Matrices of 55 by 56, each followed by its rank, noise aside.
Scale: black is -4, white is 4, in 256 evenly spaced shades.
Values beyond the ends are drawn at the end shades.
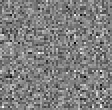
six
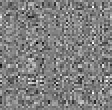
seven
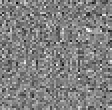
seven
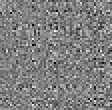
six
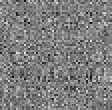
seven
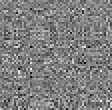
seven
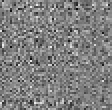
six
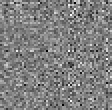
seven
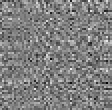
four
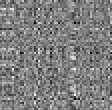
four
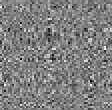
six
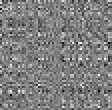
four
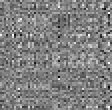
five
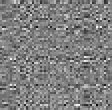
six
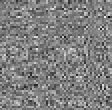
six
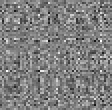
five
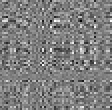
four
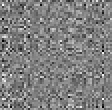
four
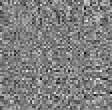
seven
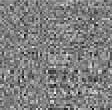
seven
